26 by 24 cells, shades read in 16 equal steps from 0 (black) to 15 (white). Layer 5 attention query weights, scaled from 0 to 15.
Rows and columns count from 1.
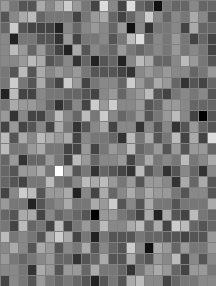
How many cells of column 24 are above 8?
6
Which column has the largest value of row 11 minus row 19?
20
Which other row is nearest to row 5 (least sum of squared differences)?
10
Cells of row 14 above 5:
19
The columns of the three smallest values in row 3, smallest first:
15, 7, 17
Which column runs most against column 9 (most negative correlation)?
4
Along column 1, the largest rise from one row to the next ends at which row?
13
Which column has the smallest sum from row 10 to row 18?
9
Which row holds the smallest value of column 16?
12
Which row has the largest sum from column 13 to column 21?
21
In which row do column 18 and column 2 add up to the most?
8
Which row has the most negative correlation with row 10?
22
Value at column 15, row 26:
10
